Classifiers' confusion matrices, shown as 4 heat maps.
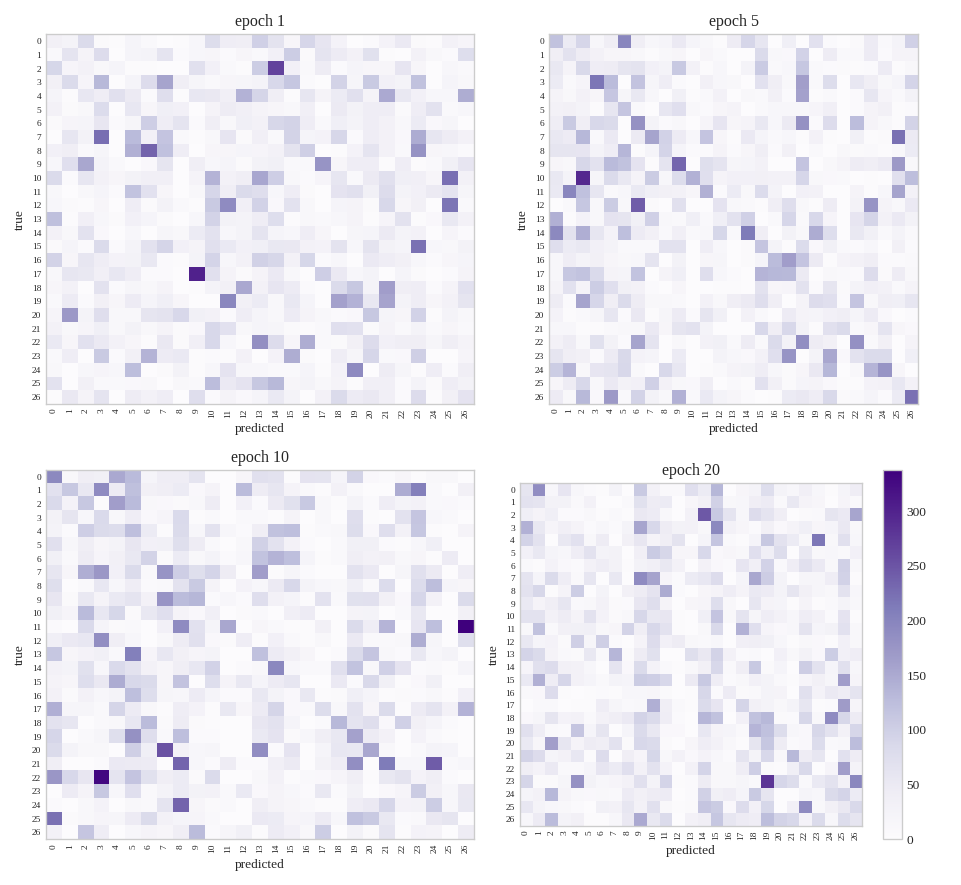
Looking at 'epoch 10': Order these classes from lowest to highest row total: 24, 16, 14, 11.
16, 24, 14, 11
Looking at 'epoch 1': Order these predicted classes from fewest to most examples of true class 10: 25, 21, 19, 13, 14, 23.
19, 23, 21, 14, 13, 25
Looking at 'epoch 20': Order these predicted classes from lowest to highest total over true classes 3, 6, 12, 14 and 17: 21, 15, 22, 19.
21, 19, 22, 15
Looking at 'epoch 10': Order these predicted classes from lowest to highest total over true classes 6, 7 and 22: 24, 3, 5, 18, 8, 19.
18, 24, 19, 8, 5, 3
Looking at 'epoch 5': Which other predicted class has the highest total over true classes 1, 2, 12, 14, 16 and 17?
6
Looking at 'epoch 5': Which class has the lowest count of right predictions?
20
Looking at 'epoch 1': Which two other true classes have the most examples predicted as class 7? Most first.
3, 8
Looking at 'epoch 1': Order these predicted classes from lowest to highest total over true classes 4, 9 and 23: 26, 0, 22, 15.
0, 22, 15, 26
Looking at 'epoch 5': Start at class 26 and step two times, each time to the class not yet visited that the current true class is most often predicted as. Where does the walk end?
18
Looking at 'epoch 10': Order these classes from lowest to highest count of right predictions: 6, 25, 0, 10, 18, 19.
10, 25, 6, 18, 19, 0
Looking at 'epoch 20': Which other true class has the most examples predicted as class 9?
7
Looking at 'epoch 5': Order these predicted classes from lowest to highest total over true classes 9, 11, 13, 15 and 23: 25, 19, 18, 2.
19, 18, 2, 25
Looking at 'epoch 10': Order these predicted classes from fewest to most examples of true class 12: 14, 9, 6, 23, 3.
6, 14, 9, 23, 3
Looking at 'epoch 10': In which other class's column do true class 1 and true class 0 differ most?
23
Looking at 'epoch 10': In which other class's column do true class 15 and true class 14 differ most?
19
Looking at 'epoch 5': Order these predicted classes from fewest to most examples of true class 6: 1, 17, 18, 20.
17, 20, 1, 18
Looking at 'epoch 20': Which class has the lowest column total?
12
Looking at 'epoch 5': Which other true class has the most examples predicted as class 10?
21
